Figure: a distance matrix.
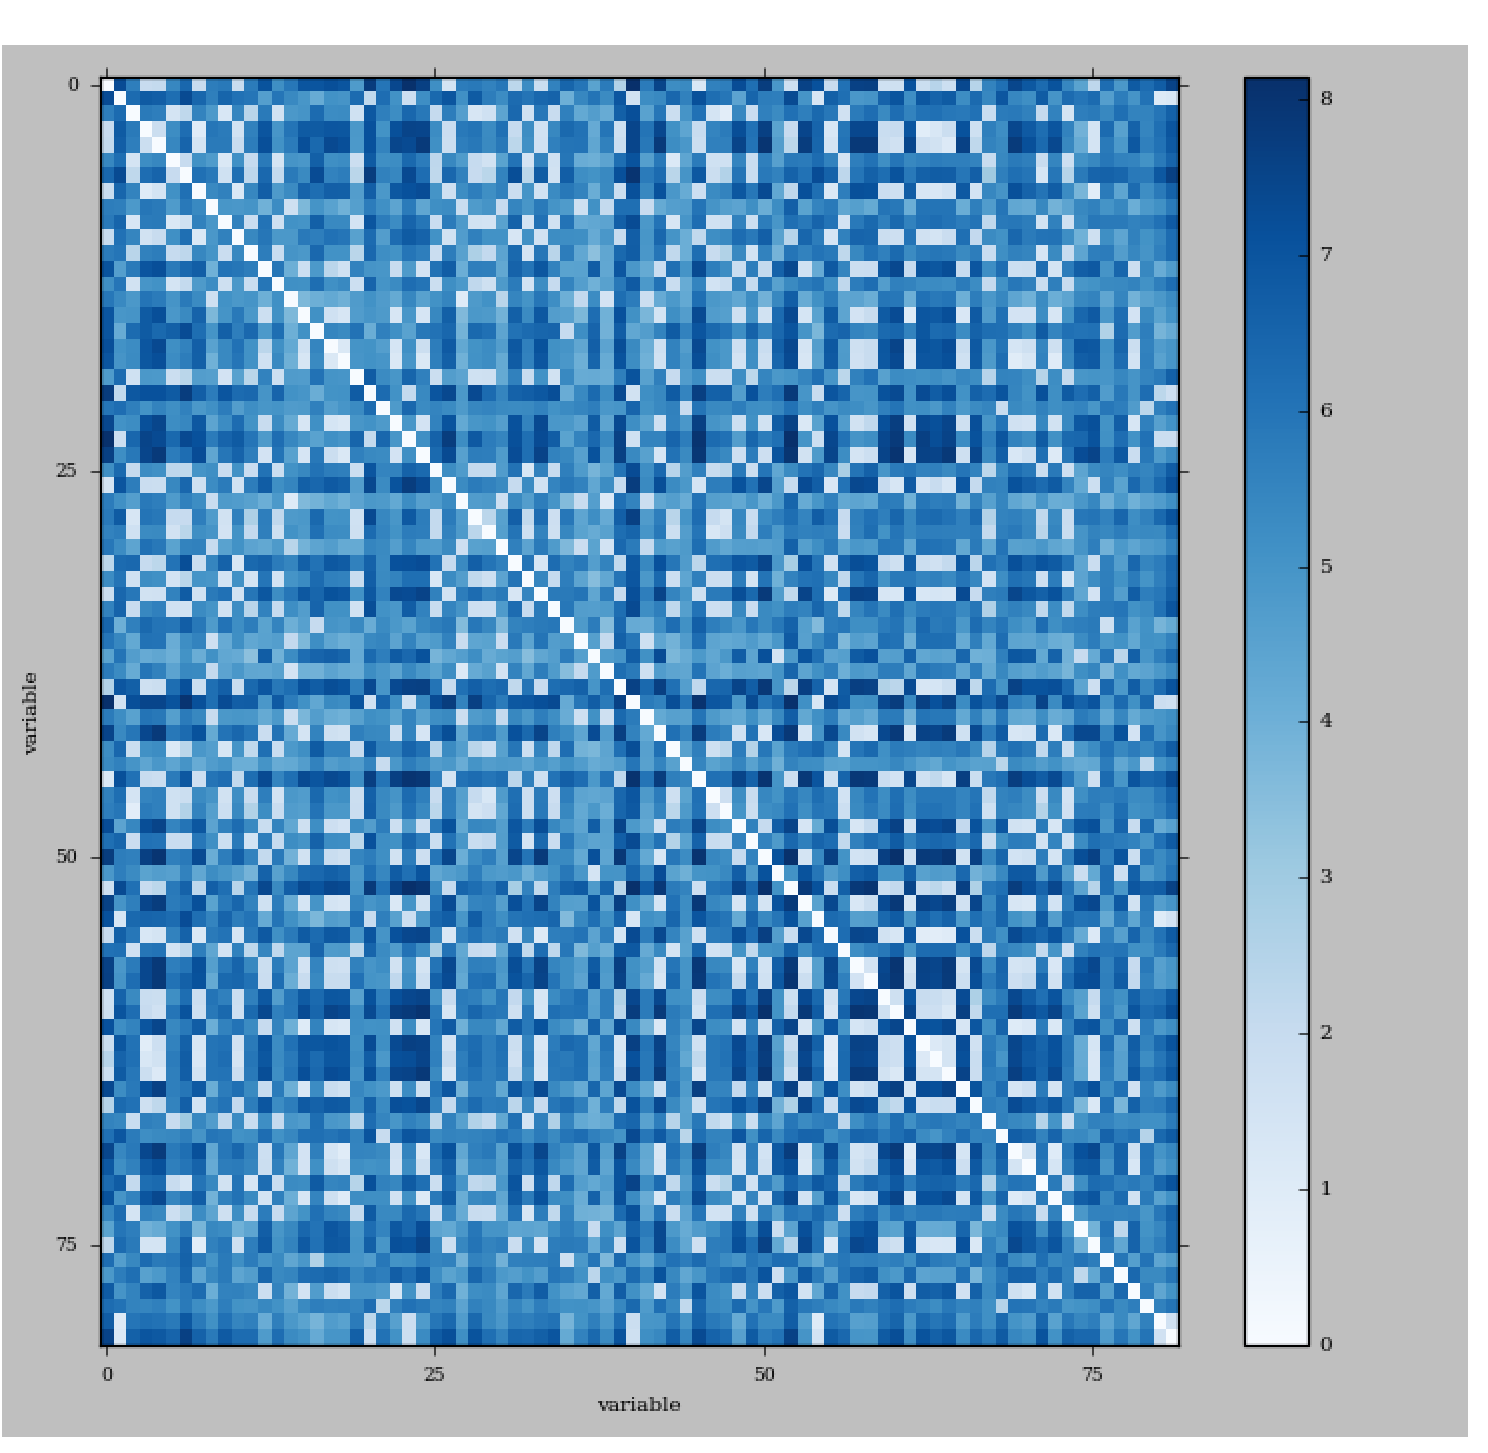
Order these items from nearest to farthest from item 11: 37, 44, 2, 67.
67, 2, 37, 44
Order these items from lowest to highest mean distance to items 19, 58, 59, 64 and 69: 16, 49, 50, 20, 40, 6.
50, 49, 6, 16, 20, 40
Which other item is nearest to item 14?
27
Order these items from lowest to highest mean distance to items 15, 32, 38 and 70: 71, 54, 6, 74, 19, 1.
19, 71, 6, 54, 1, 74
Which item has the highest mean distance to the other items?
40
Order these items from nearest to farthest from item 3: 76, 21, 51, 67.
51, 21, 67, 76
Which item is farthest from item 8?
52
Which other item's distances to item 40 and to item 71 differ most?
6
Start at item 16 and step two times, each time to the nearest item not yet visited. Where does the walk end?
76
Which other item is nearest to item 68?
21
